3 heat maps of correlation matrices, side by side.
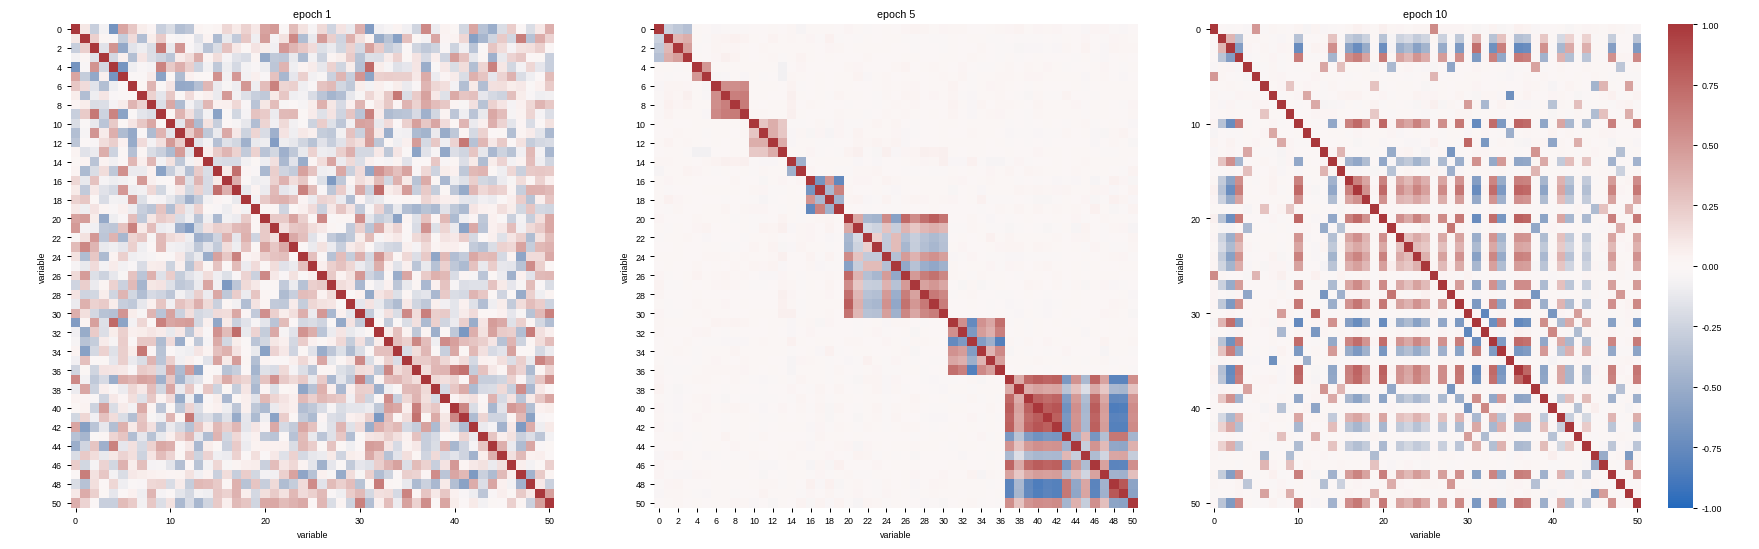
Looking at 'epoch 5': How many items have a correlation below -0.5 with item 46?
3
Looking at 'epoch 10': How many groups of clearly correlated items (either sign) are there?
6
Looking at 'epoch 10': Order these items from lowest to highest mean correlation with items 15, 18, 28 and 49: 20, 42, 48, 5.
42, 5, 48, 20
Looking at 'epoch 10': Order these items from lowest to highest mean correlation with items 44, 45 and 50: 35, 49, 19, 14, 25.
49, 19, 14, 35, 25
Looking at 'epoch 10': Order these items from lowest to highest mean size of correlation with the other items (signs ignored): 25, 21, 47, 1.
21, 1, 25, 47
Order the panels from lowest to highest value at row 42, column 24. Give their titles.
epoch 10, epoch 5, epoch 1
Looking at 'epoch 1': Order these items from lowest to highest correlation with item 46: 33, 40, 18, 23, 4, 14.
4, 14, 18, 23, 33, 40
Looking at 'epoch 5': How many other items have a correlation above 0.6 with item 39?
5
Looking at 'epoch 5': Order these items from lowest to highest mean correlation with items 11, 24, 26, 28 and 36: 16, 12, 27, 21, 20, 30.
16, 12, 21, 27, 30, 20
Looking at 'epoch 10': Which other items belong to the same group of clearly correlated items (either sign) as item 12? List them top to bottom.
8, 30, 32, 40, 43
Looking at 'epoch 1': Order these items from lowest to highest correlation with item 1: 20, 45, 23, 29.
45, 29, 20, 23
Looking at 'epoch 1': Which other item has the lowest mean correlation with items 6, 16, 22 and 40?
28
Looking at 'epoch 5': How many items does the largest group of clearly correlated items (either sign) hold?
14
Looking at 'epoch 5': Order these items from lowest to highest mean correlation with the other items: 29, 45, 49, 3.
49, 45, 3, 29
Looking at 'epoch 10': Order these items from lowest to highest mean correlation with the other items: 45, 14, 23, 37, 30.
14, 45, 30, 23, 37
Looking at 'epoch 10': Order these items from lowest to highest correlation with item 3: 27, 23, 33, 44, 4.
44, 4, 23, 27, 33
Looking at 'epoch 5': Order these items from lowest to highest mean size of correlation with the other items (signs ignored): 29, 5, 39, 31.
5, 31, 29, 39
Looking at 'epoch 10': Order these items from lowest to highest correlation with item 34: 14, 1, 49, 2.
49, 1, 14, 2
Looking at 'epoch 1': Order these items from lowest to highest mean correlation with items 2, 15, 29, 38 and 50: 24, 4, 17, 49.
4, 24, 17, 49
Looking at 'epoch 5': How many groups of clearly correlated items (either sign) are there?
9
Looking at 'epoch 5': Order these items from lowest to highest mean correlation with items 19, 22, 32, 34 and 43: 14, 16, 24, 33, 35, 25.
33, 16, 24, 14, 25, 35
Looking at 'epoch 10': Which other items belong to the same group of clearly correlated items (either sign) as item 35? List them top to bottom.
7, 11
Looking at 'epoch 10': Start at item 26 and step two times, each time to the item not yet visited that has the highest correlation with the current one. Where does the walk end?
5
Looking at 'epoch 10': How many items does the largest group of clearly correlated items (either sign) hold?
26
